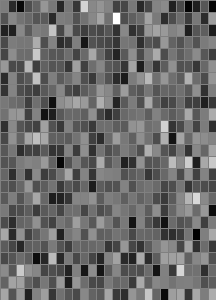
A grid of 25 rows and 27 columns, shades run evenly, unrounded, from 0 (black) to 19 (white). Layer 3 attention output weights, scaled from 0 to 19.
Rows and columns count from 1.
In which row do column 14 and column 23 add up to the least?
21
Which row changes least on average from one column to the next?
16
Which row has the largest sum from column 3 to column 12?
12
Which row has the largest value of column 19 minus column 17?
3
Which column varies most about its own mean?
27
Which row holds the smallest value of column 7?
9
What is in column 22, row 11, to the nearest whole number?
4
